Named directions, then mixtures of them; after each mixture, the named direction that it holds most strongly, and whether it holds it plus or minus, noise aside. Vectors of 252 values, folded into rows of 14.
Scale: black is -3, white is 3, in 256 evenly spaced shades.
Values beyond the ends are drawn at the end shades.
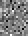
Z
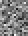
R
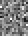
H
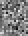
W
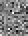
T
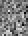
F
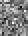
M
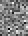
T, minus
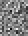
T, plus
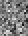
F, plus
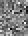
T, plus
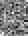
T, plus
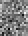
F, minus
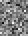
M, plus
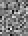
T, minus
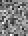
Z, plus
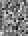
W, plus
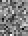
Z, plus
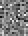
H, plus
